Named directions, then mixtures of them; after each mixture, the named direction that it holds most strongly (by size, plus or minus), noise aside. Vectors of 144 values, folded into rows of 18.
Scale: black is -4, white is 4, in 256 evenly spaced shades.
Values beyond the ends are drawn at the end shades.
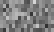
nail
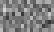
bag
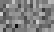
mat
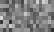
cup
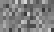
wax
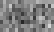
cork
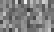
wax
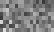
cup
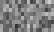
bag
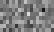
wax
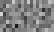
mat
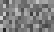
bag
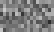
bag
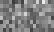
cup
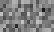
mat
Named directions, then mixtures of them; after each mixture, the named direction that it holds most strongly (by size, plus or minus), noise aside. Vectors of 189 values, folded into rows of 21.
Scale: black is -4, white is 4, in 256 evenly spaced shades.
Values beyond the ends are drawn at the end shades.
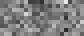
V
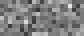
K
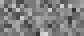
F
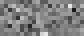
F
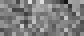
V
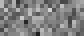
F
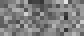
V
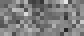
V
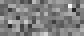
K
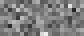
F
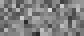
F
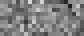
K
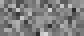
F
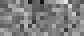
V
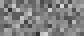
F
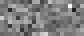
K
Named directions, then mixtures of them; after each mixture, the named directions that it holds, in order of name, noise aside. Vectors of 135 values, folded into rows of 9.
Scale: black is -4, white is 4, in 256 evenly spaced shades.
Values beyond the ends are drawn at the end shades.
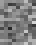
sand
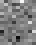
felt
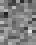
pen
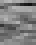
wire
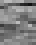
wire.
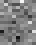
felt.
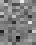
felt.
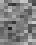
felt, sand.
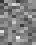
felt, pen.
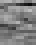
wire.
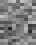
pen, sand.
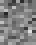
pen.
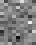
felt.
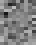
pen, sand.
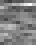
wire.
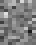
pen.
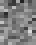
pen.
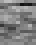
wire.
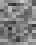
felt, sand.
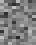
felt, pen.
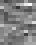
sand, wire.
